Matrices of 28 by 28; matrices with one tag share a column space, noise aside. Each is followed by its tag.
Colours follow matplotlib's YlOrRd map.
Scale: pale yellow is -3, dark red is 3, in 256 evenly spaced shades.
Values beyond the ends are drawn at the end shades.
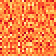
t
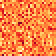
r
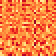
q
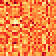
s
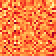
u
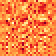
t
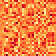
r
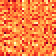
q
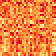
s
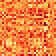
r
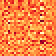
u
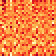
q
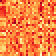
s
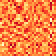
t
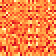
q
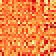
q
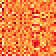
r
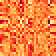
s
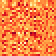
u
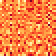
q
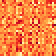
s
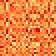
t
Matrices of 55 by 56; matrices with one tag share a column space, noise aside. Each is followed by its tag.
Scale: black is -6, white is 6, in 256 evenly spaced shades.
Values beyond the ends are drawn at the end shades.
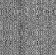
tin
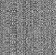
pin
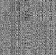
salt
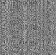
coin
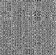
salt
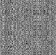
tin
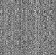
tin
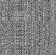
salt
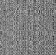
tin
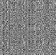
coin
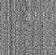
salt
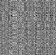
salt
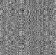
tin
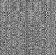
salt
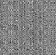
coin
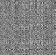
coin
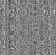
tin
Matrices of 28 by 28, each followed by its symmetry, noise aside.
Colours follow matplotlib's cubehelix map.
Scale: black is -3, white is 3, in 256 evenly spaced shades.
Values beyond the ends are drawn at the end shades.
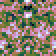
mirrored left to right.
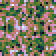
mirrored top to bottom.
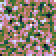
symmetric across the other diagonal.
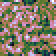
no symmetry.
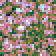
symmetric.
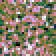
antisymmetric.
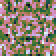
mirrored left to right.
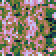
mirrored top to bottom.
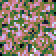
symmetric.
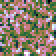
symmetric.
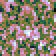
mirrored left to right.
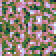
mirrored top to bottom.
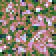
symmetric.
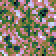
symmetric across the other diagonal.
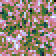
symmetric across the other diagonal.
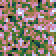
no symmetry.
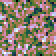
antisymmetric.
